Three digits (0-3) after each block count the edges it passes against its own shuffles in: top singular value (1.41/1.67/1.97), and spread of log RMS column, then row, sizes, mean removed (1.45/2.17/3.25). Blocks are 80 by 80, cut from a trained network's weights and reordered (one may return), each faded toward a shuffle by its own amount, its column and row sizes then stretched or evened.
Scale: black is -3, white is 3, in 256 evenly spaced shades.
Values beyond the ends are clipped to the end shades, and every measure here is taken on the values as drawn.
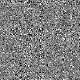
0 2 2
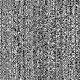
2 1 0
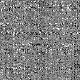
1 0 2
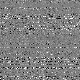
0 0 3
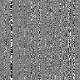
3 3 0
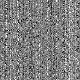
2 2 0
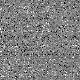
0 1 1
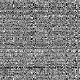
3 2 1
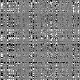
3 3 2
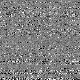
0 0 3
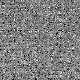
1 1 0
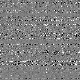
0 1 3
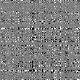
1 2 3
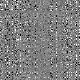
0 3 2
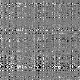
3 2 3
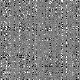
0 3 2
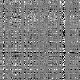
3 3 2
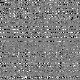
0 1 3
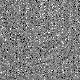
0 1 1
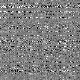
0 1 3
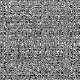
3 2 1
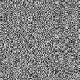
3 1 0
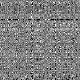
3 2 1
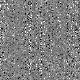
0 2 0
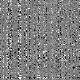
1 3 2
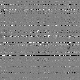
3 1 3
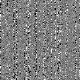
0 3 0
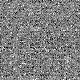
2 0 0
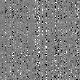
0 3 1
